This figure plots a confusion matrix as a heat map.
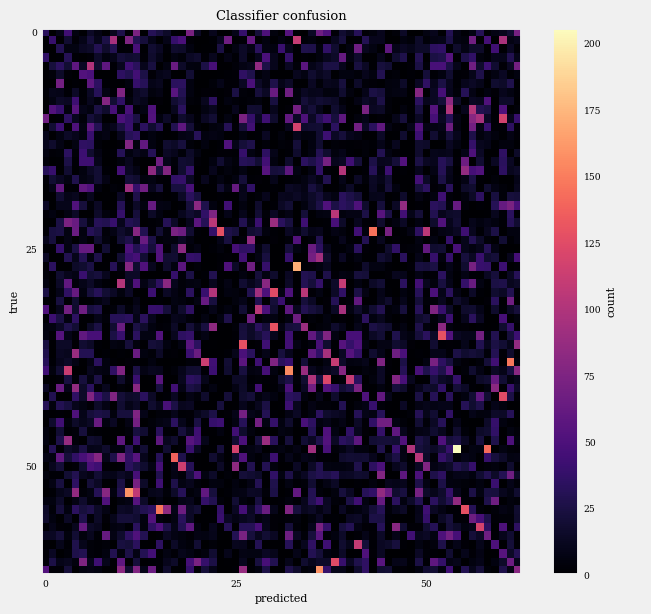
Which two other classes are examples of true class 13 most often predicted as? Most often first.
11, 24
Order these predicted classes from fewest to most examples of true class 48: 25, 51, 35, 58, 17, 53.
17, 51, 53, 35, 25, 58
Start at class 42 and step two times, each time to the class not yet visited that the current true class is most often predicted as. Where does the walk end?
14
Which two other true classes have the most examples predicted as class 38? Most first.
61, 21
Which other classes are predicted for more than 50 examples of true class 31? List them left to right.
21, 41, 61
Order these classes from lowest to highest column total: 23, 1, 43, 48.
48, 23, 1, 43
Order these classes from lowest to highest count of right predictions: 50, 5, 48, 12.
12, 5, 50, 48
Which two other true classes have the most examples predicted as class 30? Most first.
34, 22
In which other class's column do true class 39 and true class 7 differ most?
3
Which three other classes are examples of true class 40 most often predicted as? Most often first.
37, 35, 46
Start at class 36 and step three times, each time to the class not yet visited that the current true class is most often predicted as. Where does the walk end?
52
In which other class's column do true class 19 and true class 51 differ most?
44
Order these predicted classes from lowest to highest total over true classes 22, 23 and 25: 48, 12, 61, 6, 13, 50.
48, 61, 13, 6, 12, 50
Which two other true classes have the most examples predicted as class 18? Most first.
50, 25
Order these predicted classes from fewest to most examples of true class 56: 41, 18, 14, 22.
22, 41, 18, 14
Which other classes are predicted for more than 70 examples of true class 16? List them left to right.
14, 39, 55
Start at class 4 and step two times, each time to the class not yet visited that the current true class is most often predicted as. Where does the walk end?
2
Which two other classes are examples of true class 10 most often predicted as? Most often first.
60, 57
